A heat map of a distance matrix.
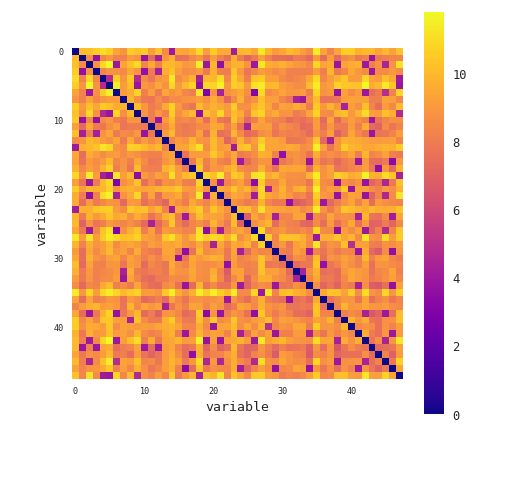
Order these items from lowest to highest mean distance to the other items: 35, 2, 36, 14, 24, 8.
36, 24, 2, 8, 14, 35
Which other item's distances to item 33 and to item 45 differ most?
7
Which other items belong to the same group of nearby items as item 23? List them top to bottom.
0, 14
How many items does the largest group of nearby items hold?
8
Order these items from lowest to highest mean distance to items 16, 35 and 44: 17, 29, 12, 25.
29, 17, 25, 12
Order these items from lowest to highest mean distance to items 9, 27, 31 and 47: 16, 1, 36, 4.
4, 36, 1, 16
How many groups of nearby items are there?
14
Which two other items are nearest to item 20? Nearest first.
40, 28
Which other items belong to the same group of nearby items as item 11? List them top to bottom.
25
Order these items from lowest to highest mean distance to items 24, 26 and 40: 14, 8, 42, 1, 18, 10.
42, 1, 10, 8, 14, 18
